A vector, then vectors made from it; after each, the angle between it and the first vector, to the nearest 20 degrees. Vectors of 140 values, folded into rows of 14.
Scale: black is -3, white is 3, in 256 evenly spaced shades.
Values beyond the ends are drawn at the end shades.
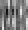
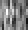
160 degrees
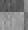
80 degrees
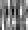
20 degrees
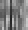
60 degrees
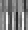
80 degrees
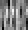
160 degrees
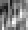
40 degrees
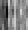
40 degrees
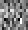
120 degrees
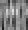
160 degrees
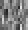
60 degrees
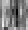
60 degrees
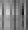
120 degrees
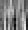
120 degrees
